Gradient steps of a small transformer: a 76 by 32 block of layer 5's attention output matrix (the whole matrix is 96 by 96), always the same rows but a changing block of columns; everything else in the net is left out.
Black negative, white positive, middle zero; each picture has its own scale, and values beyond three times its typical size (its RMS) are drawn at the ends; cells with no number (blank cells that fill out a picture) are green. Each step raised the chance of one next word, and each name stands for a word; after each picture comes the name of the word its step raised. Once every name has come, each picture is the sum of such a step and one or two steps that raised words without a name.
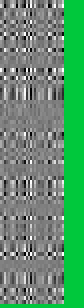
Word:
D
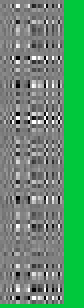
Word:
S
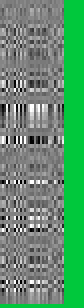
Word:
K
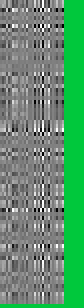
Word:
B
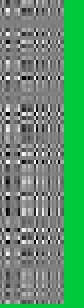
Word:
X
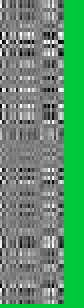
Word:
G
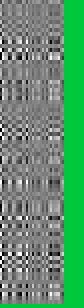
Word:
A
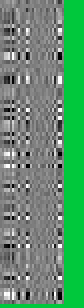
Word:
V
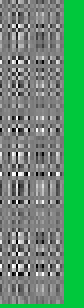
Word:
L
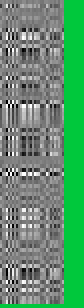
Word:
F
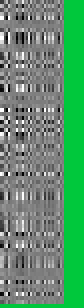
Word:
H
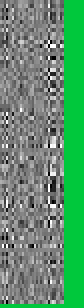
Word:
L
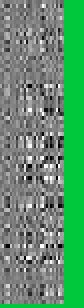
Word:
A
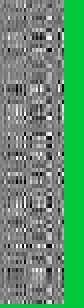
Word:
F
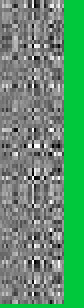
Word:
L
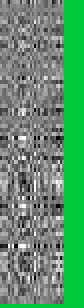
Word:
A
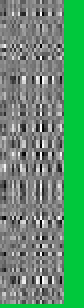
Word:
V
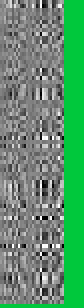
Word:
D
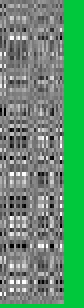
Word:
H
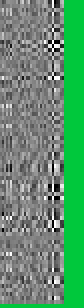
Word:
X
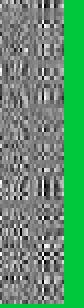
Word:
D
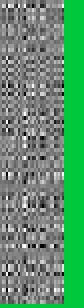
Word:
S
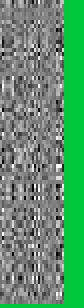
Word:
V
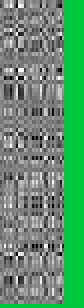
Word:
D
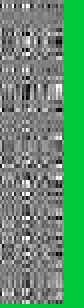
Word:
D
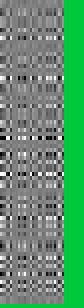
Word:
F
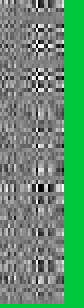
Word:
B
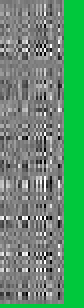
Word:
A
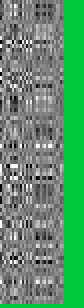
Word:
A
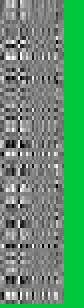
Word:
V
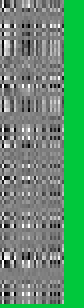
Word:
B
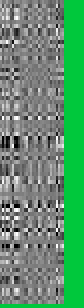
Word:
K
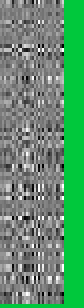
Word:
V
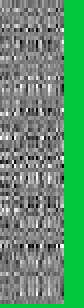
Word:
B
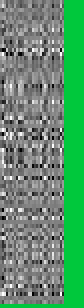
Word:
V
